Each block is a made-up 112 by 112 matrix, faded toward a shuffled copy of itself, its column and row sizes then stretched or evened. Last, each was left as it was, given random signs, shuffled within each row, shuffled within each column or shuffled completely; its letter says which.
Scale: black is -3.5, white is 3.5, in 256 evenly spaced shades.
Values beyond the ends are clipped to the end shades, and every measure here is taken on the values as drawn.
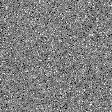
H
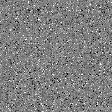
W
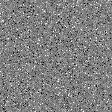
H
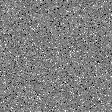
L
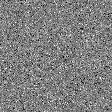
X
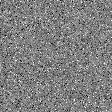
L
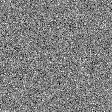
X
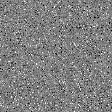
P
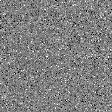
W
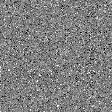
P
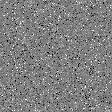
H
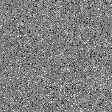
H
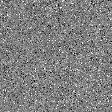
P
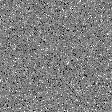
L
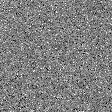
L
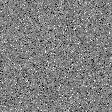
L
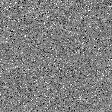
X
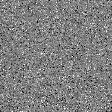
P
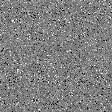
X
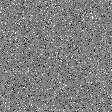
L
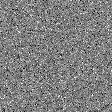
L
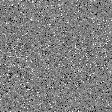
W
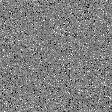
H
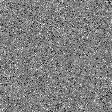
H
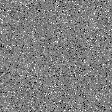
P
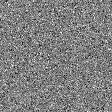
L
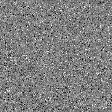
W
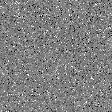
P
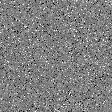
L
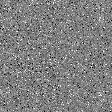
P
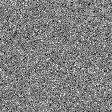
X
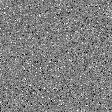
X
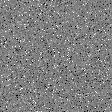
L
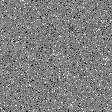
L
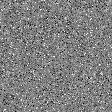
L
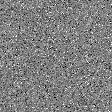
L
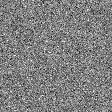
L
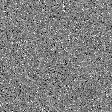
L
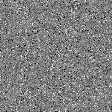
W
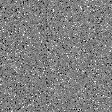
H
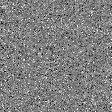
H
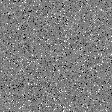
H
